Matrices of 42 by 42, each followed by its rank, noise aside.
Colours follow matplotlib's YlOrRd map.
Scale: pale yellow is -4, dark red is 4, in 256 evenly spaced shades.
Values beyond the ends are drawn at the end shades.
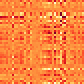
two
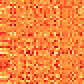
three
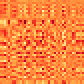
three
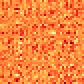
six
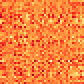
six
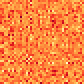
six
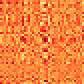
four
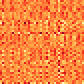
three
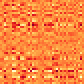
two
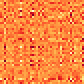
three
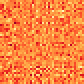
six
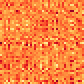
four
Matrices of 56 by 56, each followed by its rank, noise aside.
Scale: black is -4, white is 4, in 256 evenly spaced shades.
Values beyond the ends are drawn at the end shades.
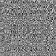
eight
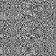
seven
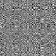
seven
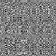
eight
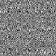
six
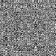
seven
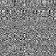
five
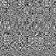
seven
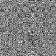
eight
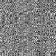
eight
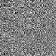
six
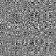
six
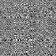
seven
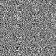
eight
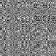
six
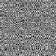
five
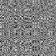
five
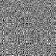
five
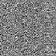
seven
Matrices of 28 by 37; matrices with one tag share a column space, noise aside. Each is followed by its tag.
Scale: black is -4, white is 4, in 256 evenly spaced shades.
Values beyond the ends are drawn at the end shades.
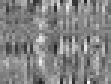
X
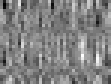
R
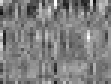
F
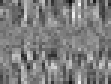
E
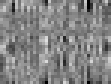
X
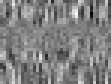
E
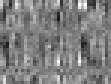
R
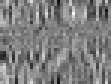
E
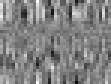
E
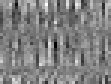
R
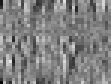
X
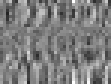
E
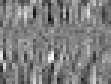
E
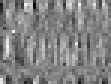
R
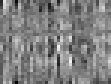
X
